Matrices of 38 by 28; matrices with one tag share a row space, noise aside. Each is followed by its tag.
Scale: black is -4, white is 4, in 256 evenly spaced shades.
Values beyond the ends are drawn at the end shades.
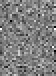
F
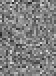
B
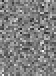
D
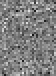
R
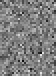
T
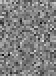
D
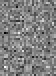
R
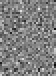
F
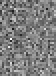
B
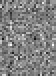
B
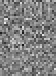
R
